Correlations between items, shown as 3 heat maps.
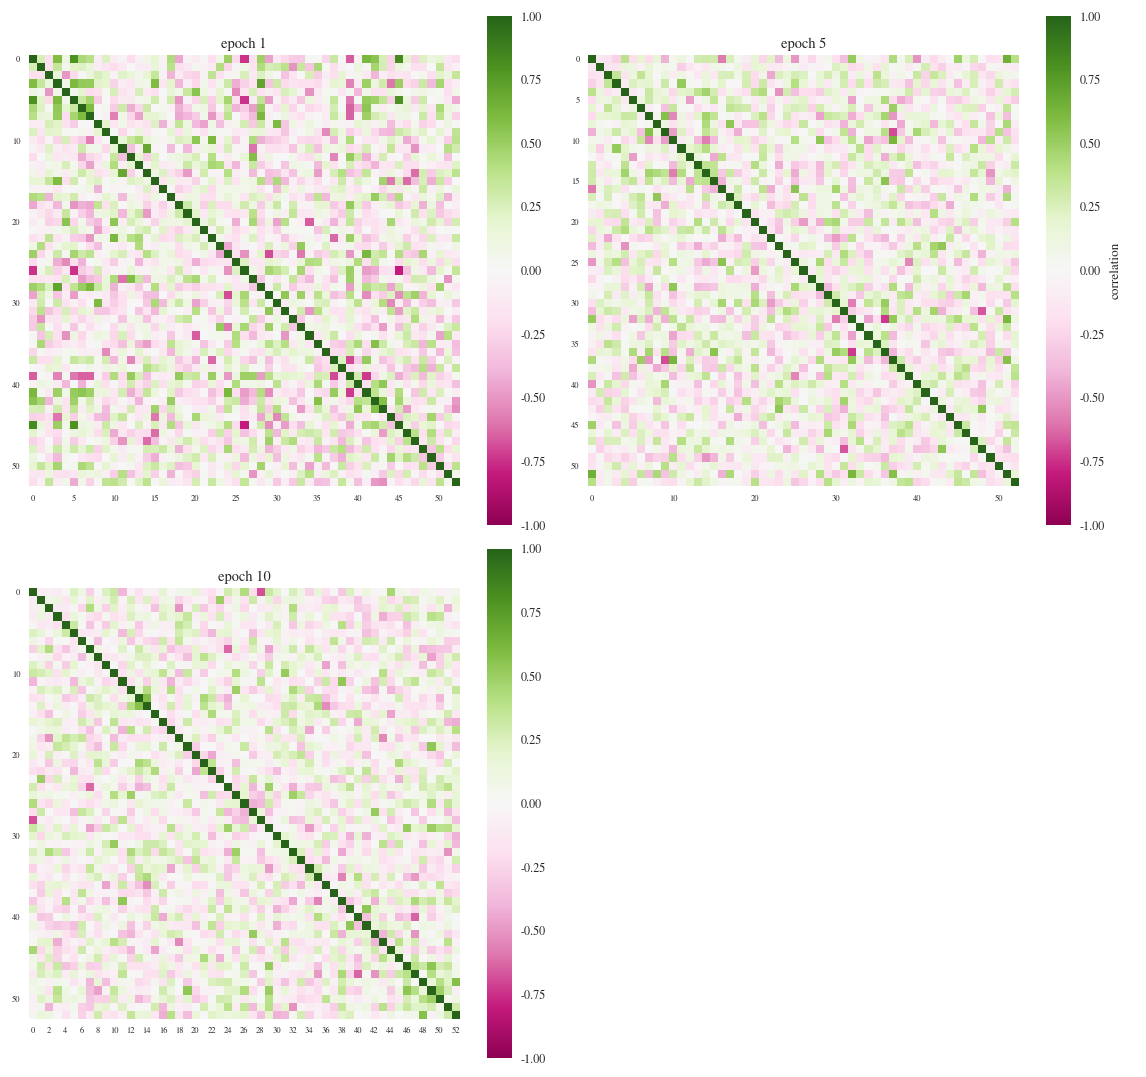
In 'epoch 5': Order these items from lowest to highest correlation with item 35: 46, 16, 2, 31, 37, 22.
22, 37, 31, 46, 16, 2
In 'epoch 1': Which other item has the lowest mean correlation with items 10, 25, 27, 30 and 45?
6
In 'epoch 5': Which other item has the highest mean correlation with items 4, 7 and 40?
9
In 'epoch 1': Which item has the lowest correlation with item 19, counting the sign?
14
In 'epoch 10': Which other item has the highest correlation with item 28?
11
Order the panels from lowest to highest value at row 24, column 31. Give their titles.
epoch 1, epoch 10, epoch 5
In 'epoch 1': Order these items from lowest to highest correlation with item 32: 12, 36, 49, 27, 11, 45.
11, 45, 49, 12, 36, 27
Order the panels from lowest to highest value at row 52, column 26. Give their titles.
epoch 5, epoch 10, epoch 1
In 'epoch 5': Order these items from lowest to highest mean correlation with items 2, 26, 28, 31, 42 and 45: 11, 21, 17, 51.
21, 11, 17, 51
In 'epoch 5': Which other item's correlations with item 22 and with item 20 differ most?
30
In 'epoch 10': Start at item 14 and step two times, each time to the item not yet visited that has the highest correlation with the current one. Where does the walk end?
21
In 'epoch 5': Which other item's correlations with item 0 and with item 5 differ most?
32
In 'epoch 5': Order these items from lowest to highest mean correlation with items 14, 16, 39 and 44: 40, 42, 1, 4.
1, 42, 40, 4
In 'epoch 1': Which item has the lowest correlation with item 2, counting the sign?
4
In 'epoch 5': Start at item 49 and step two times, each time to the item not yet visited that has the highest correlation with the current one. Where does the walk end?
37
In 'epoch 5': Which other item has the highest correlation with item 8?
17
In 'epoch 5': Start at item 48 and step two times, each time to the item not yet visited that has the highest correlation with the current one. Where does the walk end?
23
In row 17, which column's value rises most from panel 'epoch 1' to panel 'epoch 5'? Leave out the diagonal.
51
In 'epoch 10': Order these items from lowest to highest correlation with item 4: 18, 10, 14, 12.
14, 12, 10, 18
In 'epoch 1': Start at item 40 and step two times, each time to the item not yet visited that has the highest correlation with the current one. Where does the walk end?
42
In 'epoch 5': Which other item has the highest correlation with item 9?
7
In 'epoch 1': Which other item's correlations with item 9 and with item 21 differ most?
36
